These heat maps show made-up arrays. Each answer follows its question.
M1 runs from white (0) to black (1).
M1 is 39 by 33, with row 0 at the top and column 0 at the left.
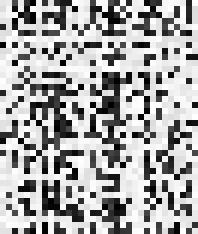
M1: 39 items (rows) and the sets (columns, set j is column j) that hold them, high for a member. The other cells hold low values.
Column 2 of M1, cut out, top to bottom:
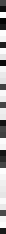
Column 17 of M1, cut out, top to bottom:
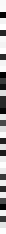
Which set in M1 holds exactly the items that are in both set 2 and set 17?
6
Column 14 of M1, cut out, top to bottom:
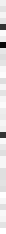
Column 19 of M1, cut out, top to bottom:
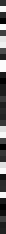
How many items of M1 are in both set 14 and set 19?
0
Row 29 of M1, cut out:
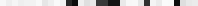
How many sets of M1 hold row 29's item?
8
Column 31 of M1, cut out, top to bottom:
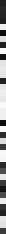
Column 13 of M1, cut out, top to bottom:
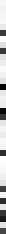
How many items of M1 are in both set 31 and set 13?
4
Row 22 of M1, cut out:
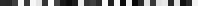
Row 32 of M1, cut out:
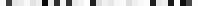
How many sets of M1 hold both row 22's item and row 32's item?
9
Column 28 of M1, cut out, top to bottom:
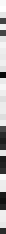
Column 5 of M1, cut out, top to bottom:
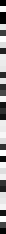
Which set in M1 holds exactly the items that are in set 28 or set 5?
7
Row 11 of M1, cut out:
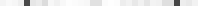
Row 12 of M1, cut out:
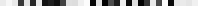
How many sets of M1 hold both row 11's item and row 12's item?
0
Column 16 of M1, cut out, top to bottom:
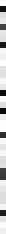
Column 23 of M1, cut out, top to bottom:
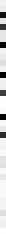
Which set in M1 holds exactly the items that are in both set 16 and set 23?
22
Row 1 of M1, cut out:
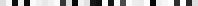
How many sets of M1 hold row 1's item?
11
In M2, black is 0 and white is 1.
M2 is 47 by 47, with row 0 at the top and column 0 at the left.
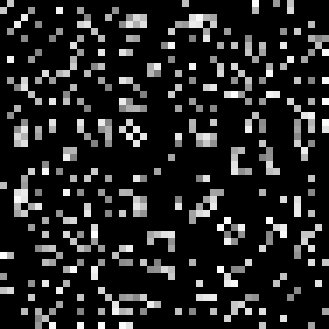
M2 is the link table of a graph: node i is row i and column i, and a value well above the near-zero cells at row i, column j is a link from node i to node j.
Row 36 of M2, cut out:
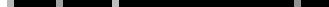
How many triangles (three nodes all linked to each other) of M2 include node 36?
3
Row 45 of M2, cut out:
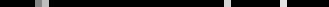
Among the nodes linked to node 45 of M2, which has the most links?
node 5
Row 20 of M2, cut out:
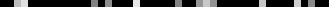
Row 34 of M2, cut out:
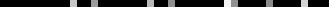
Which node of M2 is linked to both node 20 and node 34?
node 13
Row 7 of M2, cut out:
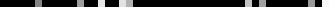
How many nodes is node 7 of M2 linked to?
9
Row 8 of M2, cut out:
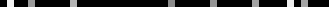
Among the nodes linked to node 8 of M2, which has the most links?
node 30
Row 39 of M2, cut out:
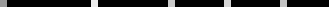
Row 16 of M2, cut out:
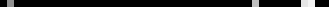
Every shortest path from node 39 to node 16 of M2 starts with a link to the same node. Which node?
node 0
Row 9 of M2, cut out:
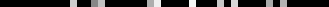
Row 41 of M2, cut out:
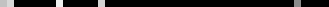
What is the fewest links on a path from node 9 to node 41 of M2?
2
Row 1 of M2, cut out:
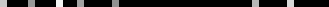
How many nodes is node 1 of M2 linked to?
7
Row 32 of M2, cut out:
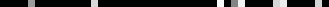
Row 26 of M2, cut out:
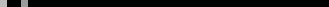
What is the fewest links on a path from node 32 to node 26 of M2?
3
